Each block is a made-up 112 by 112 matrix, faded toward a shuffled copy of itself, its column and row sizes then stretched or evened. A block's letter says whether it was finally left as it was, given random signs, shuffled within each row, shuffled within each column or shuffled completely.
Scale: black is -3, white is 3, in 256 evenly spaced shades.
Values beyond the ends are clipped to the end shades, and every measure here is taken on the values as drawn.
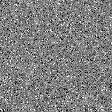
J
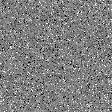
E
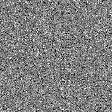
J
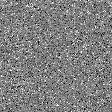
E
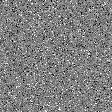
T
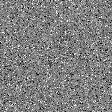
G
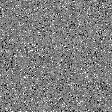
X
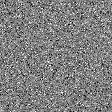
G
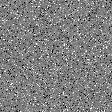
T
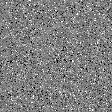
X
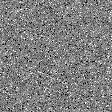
G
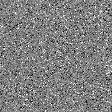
X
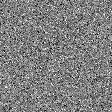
T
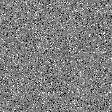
X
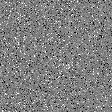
E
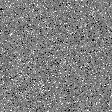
T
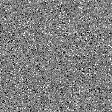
J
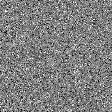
J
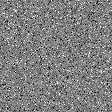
T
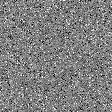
T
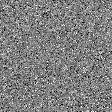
G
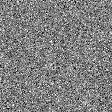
G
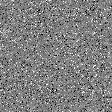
G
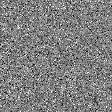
X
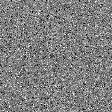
J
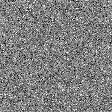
G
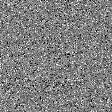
X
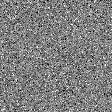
G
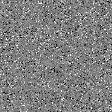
J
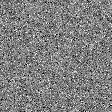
T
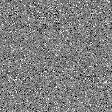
X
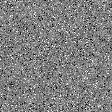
X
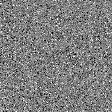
X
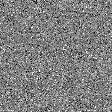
X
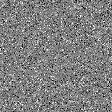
J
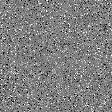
J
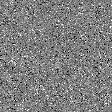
X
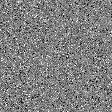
E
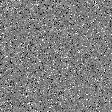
E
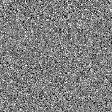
J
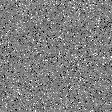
T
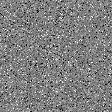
J
